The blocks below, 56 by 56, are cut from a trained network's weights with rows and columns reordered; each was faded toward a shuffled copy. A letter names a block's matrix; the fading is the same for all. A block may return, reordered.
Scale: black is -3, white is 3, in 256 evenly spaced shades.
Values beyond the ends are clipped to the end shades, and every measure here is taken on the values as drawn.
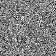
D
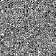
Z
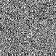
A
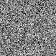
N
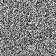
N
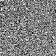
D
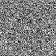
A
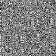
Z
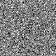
D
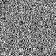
A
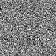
A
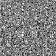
D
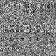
A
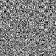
A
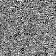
Z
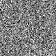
N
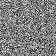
N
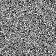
N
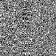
D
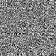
A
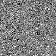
Z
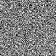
A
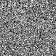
N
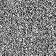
N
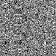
D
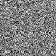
A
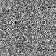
A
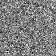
N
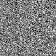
D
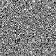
D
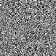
Z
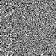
D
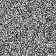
D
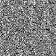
D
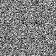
D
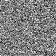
N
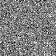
D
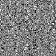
Z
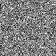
N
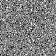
D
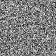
N
